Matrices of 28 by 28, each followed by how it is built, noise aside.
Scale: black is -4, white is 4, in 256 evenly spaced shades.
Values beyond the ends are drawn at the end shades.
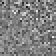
upper triangular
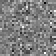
uneven columns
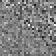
upper triangular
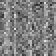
blocks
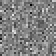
uneven columns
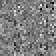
uneven columns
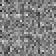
repeating rows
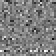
uneven rows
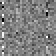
uneven columns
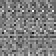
repeating columns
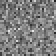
repeating columns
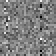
uneven columns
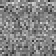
repeating columns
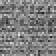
blocks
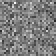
repeating rows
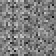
repeating rows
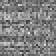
blocks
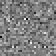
uneven rows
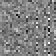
uneven columns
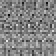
repeating columns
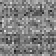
blocks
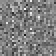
uneven columns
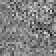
upper triangular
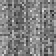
blocks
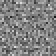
repeating columns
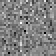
uneven columns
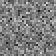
repeating columns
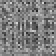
blocks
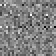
uneven rows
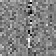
uneven columns
